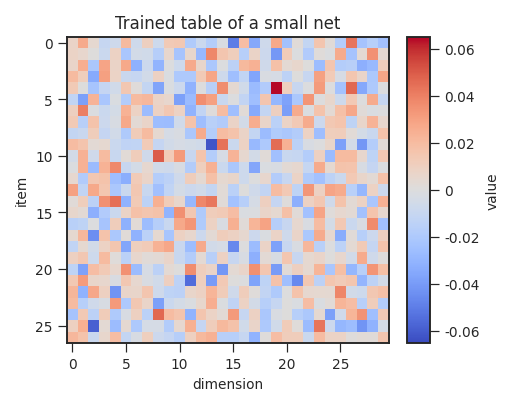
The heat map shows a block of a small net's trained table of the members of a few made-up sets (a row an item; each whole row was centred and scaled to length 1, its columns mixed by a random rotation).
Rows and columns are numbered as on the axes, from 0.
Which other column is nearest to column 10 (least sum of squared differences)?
16
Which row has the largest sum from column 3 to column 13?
14
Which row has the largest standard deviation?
4
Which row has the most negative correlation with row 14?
7
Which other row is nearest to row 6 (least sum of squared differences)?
0
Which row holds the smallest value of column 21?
21
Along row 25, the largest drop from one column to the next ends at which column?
2
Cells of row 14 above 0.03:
4
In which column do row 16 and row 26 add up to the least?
5
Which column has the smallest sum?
17
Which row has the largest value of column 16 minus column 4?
22
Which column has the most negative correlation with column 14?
18
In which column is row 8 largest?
12
